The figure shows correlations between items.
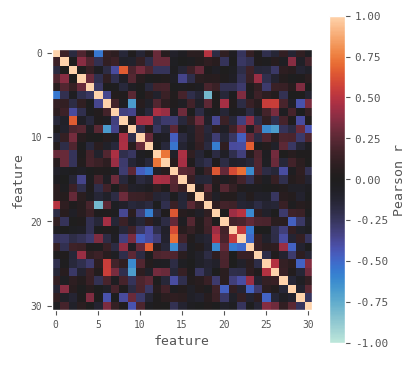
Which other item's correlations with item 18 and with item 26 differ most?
5
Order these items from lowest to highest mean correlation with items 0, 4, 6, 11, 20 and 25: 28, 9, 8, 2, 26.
9, 28, 2, 8, 26
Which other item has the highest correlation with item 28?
1
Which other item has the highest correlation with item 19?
14
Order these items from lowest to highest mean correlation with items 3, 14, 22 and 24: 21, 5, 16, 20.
16, 5, 20, 21
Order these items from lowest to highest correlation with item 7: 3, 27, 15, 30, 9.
9, 3, 27, 30, 15
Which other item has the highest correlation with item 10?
8
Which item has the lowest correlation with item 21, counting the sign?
23
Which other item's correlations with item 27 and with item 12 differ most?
13
